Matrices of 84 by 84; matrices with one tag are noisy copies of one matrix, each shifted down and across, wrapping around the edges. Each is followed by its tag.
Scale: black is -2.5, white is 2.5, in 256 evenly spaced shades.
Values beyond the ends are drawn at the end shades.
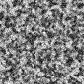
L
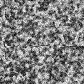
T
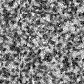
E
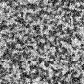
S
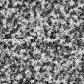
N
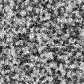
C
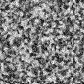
E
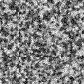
E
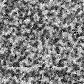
N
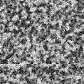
N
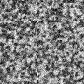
C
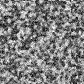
T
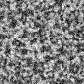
L
